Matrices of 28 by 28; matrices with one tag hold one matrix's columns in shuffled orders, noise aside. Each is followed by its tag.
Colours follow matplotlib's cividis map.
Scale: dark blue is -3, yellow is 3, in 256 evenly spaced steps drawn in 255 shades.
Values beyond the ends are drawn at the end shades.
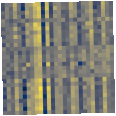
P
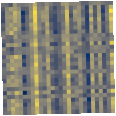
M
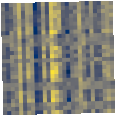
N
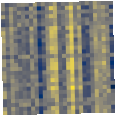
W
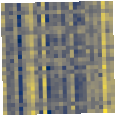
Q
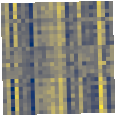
P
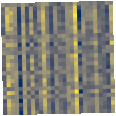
M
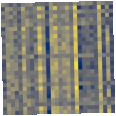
W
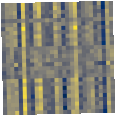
P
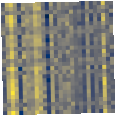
Q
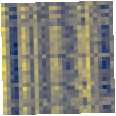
W
